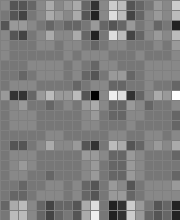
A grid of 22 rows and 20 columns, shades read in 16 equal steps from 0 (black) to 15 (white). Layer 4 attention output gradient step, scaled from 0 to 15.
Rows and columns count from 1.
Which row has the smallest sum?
3
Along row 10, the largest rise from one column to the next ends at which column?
12
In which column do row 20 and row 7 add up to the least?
11
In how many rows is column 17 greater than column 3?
10
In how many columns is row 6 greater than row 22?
13
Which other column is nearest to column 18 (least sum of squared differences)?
9
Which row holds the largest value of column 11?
22
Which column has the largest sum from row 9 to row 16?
20
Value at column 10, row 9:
7
